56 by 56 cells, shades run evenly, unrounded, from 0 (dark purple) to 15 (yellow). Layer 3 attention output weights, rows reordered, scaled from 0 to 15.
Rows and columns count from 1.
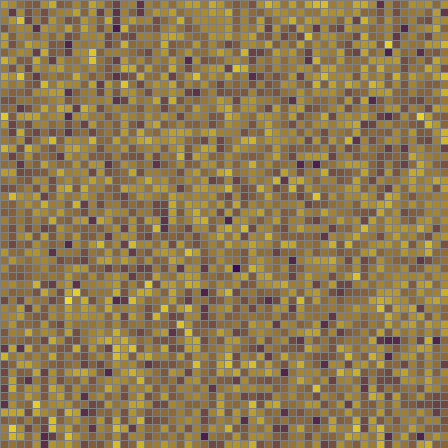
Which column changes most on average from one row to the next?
40
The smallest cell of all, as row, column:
34, 30
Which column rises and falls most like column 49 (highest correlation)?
55
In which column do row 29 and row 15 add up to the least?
42
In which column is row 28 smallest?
29
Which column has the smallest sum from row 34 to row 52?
26
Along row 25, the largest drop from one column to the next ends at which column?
41
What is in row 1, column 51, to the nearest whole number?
7
